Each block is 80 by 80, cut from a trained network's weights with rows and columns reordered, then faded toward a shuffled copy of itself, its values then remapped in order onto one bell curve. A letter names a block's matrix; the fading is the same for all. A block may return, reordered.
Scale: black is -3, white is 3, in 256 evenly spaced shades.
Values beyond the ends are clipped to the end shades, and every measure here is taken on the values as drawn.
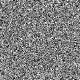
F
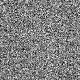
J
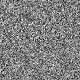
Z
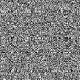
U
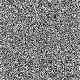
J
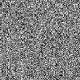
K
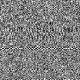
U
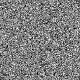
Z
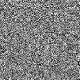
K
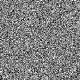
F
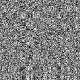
K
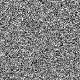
Z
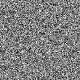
Z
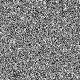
Z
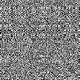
U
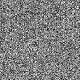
J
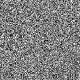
J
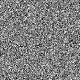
Z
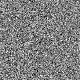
F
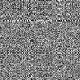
U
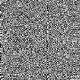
K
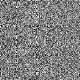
K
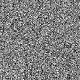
F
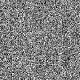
J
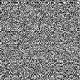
U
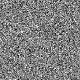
Z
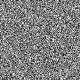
Z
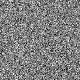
J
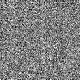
J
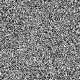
F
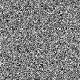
Z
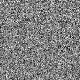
F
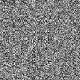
K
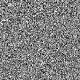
Z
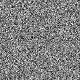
Z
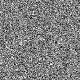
Z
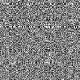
U
